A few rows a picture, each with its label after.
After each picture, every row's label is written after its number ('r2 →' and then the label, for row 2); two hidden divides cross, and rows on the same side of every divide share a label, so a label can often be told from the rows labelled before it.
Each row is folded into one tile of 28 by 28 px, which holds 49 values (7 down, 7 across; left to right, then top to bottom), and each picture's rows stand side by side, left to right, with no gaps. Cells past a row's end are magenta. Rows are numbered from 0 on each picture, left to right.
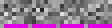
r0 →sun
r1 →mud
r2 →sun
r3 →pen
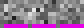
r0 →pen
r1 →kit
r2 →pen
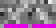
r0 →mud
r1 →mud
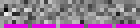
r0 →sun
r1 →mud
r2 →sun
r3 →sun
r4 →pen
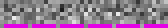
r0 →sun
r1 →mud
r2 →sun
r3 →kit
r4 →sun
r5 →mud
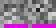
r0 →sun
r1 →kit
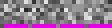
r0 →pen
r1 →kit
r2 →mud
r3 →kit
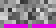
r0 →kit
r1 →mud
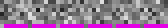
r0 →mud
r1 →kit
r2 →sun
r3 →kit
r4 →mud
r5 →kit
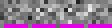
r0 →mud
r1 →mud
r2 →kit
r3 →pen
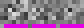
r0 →mud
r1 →kit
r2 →mud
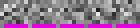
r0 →pen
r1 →pen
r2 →kit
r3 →mud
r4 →mud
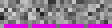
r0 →mud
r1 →kit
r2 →kit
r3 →pen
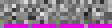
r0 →pen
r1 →mud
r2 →pen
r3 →mud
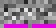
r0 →sun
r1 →kit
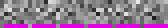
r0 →pen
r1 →mud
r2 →kit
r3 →sun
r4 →pen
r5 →pen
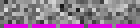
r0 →pen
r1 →mud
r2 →sun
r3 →mud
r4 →pen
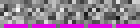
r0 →sun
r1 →mud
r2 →kit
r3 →mud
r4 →mud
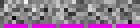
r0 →pen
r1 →pen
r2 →kit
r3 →pen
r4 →kit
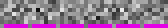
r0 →pen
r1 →kit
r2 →pen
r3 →pen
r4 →mud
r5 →sun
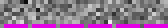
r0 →sun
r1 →kit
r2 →sun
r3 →pen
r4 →mud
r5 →mud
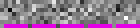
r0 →kit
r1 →pen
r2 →sun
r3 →pen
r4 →sun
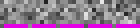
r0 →mud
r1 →mud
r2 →mud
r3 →kit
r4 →sun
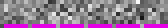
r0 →pen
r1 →kit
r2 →sun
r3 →pen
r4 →pen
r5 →mud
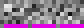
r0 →pen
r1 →sun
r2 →sun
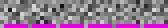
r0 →kit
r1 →pen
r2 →sun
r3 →sun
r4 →sun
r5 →sun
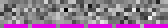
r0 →sun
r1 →kit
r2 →kit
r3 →sun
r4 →pen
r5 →mud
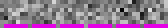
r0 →mud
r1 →pen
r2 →kit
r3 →sun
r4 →kit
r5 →mud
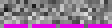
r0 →sun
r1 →sun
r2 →pen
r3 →kit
